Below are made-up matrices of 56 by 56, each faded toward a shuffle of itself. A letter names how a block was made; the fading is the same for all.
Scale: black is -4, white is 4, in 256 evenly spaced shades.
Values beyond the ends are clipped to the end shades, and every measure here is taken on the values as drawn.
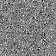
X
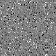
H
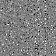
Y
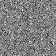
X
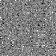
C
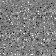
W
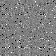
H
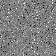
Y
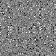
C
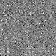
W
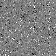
Y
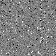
Y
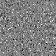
C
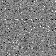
C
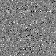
W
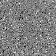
C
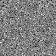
X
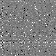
H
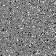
Y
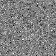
X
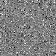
C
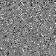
C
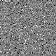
C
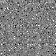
W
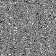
X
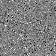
Y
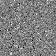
X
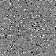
H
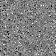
C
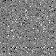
W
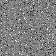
Y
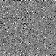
C
